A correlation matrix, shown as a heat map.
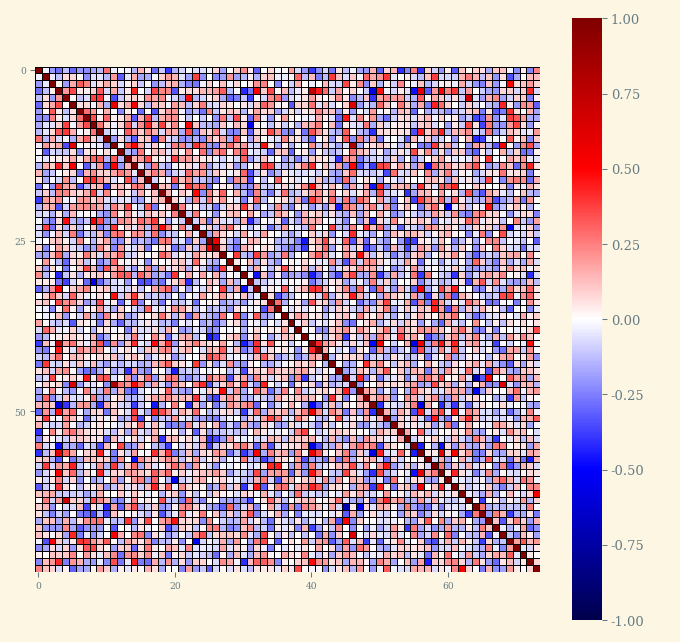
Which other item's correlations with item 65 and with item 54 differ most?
67
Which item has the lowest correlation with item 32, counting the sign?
30
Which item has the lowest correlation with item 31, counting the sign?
8
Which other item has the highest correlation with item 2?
69
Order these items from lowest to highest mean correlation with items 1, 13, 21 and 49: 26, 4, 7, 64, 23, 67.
26, 4, 67, 7, 64, 23
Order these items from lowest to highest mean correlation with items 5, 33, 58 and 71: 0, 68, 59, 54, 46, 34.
0, 54, 59, 34, 68, 46
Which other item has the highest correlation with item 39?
53
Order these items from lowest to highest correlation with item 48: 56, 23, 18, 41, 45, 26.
26, 45, 56, 41, 18, 23
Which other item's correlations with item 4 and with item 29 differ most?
63
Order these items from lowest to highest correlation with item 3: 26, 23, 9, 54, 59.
54, 23, 26, 9, 59
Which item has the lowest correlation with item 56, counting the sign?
49
